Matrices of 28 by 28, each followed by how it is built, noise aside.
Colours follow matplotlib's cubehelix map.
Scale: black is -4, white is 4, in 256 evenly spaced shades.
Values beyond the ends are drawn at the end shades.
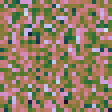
low rank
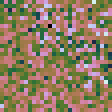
upper triangular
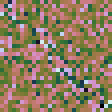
banded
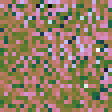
upper triangular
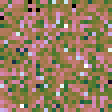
sparse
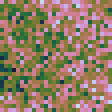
smooth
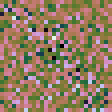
banded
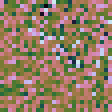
upper triangular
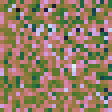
upper triangular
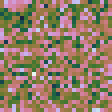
blocks
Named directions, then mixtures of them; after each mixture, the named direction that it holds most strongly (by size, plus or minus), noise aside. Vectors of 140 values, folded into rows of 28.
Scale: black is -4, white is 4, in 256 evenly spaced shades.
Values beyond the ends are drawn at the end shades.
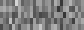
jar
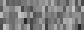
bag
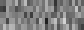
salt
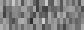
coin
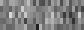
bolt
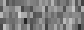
bag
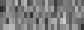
salt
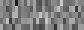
jar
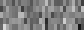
bag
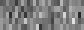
bolt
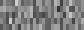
jar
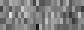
bolt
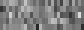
bolt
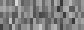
jar
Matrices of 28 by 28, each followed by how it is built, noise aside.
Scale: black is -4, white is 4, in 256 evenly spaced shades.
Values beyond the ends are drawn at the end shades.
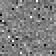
sparse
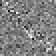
banded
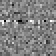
uneven rows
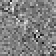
block diagonal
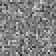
noise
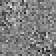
block diagonal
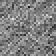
Hankel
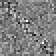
banded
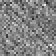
Toeplitz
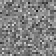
noise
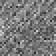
Hankel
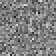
noise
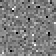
sparse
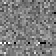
uneven rows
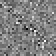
banded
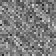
Toeplitz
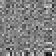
low rank
